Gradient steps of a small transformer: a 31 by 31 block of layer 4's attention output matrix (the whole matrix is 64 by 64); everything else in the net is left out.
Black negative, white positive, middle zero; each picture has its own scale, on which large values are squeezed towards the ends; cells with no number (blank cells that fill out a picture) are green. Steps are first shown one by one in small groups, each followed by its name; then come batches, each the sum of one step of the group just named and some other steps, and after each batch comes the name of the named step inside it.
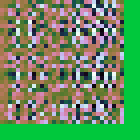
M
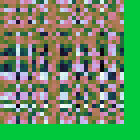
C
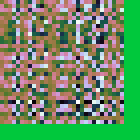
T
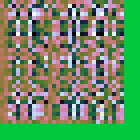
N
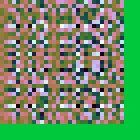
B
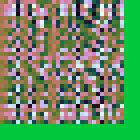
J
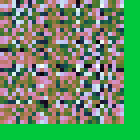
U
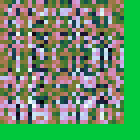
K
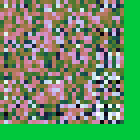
M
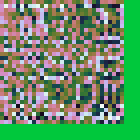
J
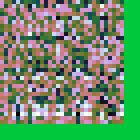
K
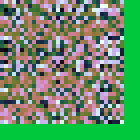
U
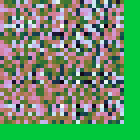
M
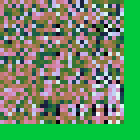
N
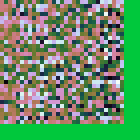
U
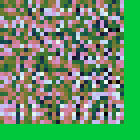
K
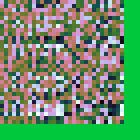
T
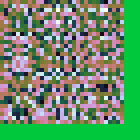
K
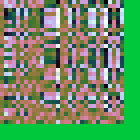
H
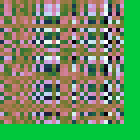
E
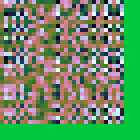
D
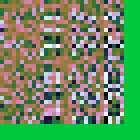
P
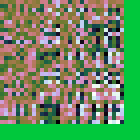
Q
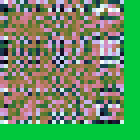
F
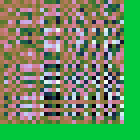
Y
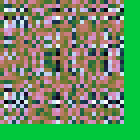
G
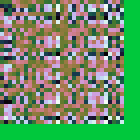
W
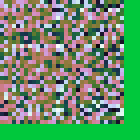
G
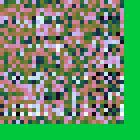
Y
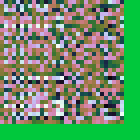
G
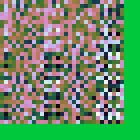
Y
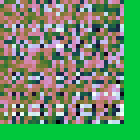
Q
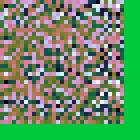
G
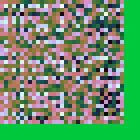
E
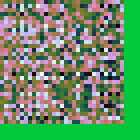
W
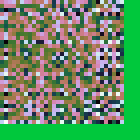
F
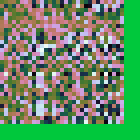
P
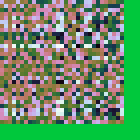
E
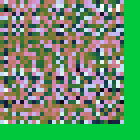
F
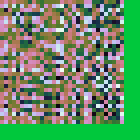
Y
